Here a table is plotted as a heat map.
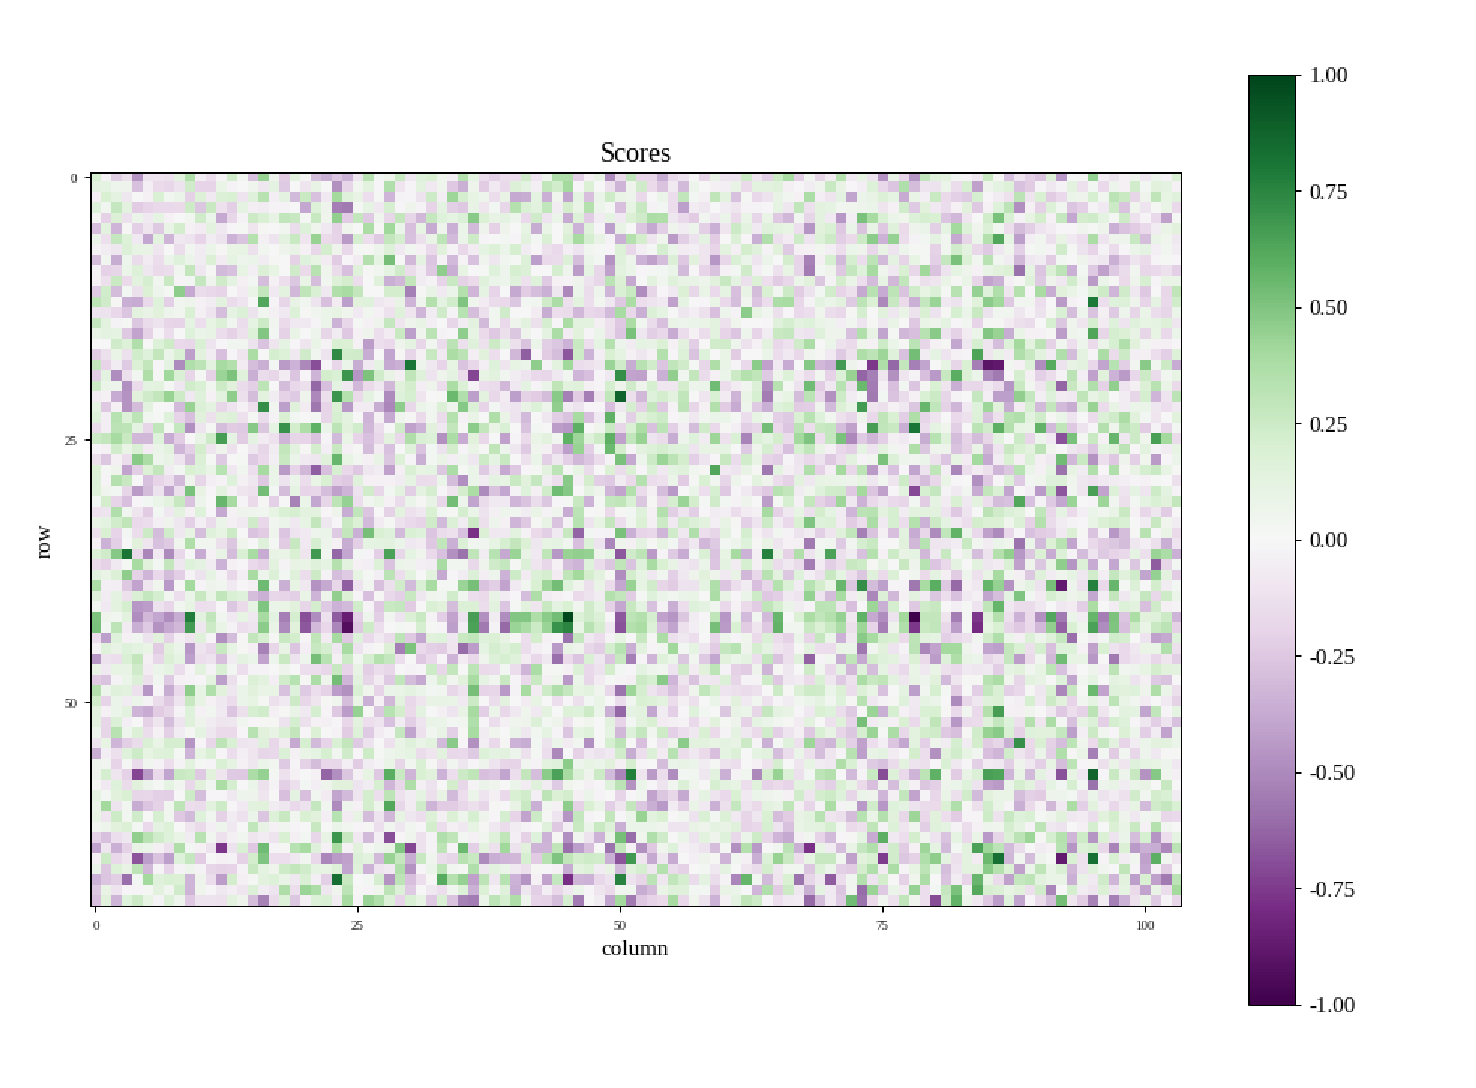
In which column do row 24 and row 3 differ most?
78
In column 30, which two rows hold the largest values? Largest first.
18, 45
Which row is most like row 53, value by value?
66
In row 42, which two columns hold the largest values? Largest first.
45, 9
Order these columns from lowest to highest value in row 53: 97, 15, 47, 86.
97, 47, 15, 86
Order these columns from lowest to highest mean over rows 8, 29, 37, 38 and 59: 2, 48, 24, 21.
24, 48, 2, 21
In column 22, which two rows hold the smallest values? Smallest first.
57, 65
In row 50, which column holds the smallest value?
82
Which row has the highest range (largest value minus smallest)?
42
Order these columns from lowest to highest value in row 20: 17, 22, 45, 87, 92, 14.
92, 87, 22, 14, 17, 45
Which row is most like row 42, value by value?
43
